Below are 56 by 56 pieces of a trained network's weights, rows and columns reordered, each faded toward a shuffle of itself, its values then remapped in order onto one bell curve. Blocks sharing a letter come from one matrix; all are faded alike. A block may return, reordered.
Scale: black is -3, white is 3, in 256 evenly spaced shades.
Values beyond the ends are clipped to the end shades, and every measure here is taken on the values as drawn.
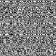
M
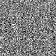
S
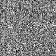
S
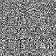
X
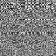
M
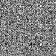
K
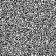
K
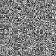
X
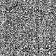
K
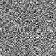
X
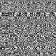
M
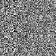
X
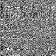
X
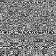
M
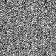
K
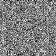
S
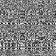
M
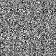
S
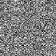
X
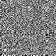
X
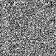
K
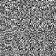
X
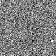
K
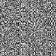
X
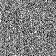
K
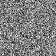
K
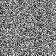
K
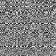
M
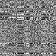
M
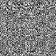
X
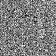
K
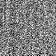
K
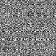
M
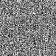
S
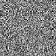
X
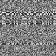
M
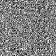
S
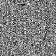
S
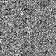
K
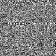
X
